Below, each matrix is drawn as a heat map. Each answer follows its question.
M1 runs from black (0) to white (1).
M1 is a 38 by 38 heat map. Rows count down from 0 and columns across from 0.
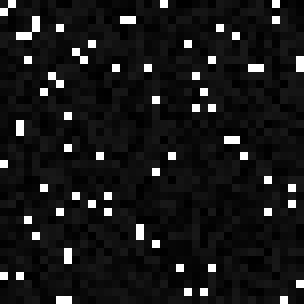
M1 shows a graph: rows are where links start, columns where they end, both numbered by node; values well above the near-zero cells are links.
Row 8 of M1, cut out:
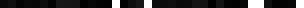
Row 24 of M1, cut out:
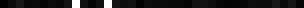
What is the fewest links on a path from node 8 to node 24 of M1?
5
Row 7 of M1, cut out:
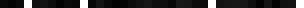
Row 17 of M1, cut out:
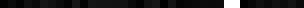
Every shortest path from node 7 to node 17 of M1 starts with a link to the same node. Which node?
node 3
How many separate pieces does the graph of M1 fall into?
3
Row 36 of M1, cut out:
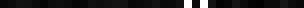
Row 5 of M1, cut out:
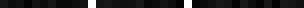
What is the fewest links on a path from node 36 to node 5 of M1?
2
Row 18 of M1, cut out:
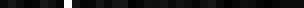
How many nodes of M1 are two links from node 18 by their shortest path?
4
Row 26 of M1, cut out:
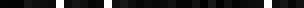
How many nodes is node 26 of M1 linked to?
3
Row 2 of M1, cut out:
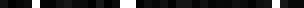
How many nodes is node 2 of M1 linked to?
4
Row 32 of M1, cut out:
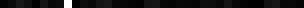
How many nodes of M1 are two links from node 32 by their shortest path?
4
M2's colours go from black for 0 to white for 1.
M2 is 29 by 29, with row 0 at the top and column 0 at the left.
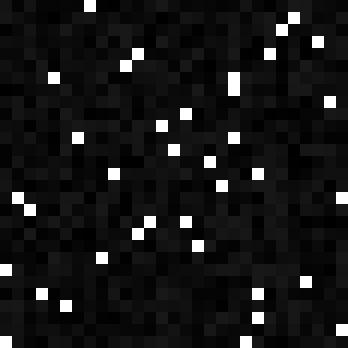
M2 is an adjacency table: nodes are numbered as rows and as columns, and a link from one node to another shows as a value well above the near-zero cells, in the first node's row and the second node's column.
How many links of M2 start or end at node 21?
4
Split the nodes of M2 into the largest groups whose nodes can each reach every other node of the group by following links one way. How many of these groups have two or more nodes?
4
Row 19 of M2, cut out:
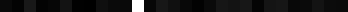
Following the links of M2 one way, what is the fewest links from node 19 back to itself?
2
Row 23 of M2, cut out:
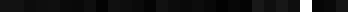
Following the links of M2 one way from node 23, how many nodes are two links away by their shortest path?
1
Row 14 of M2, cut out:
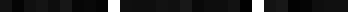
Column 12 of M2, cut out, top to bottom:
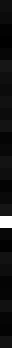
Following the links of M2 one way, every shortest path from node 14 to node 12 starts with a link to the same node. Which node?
node 9
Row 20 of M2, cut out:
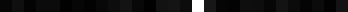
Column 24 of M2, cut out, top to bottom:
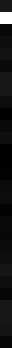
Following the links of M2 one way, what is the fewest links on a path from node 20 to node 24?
3
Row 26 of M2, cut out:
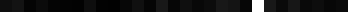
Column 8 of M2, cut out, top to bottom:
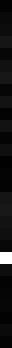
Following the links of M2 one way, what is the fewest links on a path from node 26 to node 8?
2
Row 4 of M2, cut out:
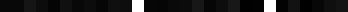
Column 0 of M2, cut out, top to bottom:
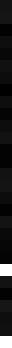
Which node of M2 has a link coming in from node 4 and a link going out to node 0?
node 22
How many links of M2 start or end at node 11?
4
